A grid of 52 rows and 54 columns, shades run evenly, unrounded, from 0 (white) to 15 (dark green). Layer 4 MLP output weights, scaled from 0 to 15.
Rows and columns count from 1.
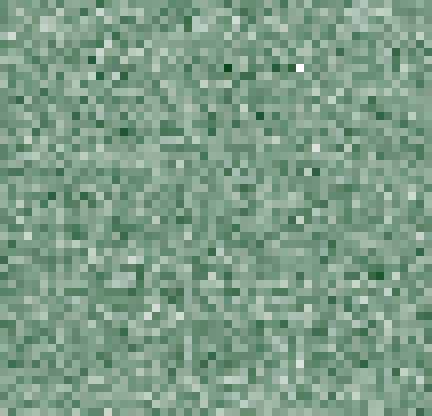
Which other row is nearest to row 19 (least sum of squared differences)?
27
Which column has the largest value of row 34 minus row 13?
12
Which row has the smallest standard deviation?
23
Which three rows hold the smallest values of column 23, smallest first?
40, 21, 18
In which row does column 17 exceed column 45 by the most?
3
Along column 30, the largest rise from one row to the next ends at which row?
37
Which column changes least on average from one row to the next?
32
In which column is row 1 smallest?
46
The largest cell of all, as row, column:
9, 29
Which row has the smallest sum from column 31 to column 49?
36
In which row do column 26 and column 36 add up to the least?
4
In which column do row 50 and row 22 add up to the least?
30
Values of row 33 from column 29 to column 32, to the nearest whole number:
5 9 7 7
